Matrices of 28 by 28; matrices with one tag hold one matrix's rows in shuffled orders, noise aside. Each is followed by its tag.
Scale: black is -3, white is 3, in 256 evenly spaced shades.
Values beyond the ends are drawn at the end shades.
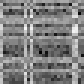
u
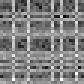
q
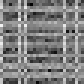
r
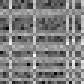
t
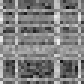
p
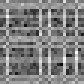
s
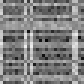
u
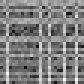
s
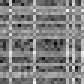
t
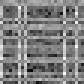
r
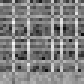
q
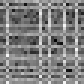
s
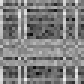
r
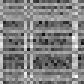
u
